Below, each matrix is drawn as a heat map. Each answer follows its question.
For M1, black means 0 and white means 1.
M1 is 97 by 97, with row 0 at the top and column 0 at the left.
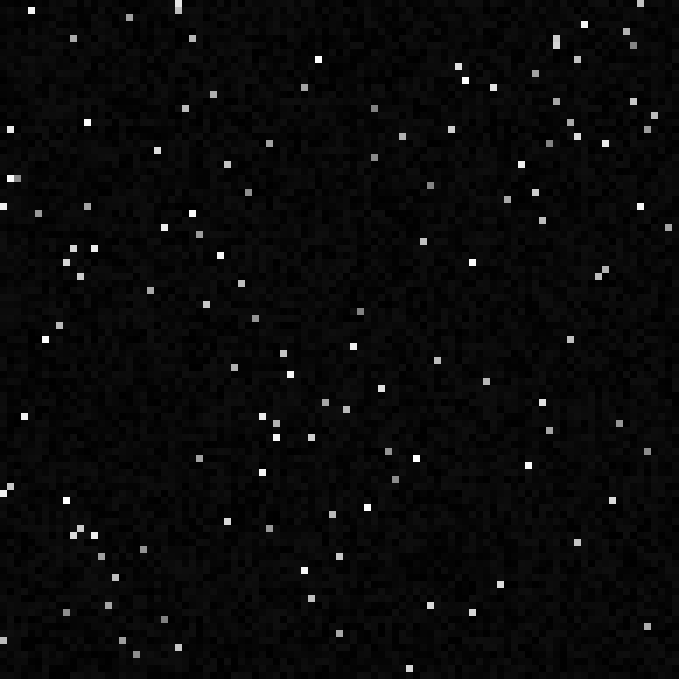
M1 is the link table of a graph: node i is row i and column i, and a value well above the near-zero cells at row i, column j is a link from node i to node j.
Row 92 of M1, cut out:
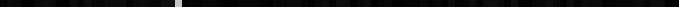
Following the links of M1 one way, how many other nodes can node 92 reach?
10
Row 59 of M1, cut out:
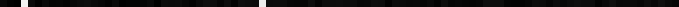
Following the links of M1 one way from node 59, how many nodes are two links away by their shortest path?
3
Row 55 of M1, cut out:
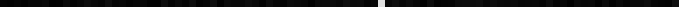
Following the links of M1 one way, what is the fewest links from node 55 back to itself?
8
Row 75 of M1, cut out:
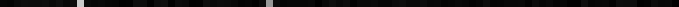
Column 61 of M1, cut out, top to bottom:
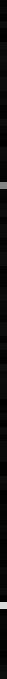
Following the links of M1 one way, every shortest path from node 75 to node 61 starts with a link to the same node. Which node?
node 38
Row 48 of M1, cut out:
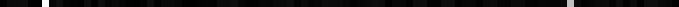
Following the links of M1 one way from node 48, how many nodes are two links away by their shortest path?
3
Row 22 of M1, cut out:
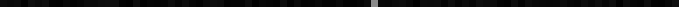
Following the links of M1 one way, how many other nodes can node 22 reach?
3
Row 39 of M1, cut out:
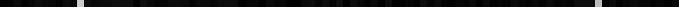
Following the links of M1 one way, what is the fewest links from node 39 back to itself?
5
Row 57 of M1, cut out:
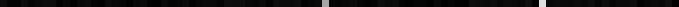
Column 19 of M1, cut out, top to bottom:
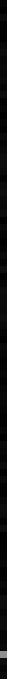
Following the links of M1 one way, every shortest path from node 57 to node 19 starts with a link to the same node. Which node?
node 77
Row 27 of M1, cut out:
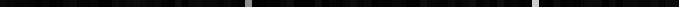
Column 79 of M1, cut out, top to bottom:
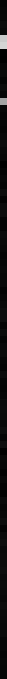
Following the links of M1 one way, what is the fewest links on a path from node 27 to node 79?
5
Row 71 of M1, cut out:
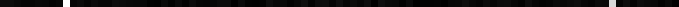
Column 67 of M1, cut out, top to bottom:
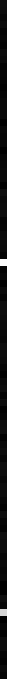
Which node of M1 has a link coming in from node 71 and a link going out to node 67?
node 87
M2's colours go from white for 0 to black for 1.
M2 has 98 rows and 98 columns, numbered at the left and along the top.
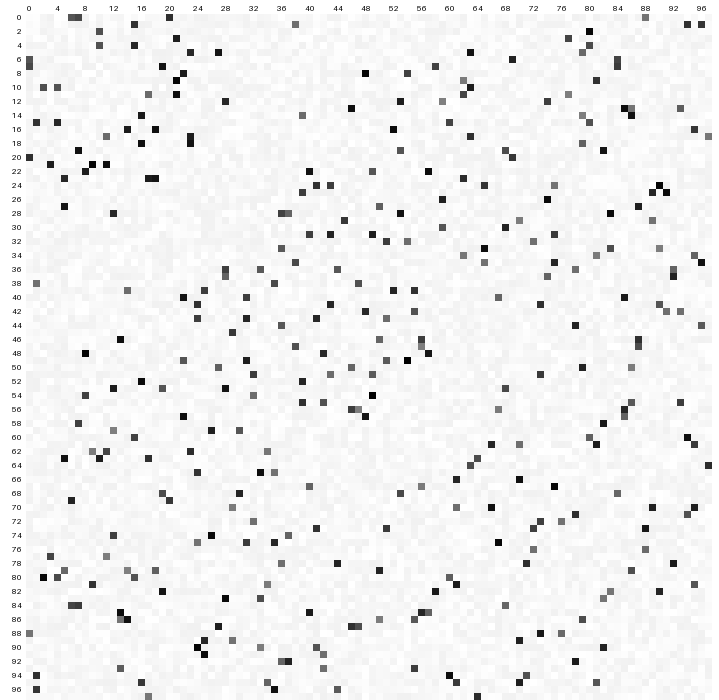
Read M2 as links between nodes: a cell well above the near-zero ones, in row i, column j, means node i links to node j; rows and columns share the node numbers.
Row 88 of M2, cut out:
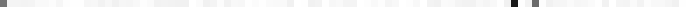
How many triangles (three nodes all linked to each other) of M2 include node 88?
0
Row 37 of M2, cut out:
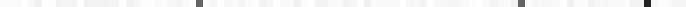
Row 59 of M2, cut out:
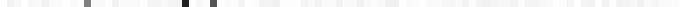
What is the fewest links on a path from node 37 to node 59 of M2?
3
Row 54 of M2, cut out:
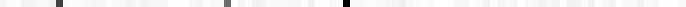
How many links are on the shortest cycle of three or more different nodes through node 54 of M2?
4
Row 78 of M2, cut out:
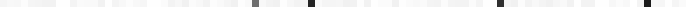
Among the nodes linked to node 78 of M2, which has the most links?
node 36
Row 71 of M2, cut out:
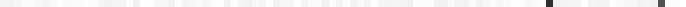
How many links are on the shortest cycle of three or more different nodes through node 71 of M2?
6
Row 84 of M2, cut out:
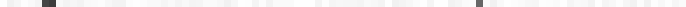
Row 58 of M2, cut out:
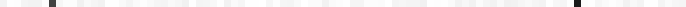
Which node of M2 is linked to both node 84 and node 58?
node 7
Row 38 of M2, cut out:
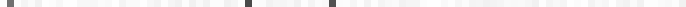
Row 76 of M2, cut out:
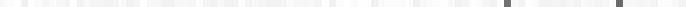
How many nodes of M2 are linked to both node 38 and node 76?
0
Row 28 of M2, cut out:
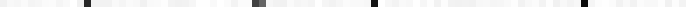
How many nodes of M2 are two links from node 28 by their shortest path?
9
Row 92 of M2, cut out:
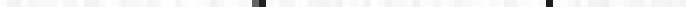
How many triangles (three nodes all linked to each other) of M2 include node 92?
1
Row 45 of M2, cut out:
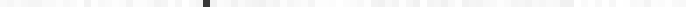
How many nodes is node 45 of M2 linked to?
1
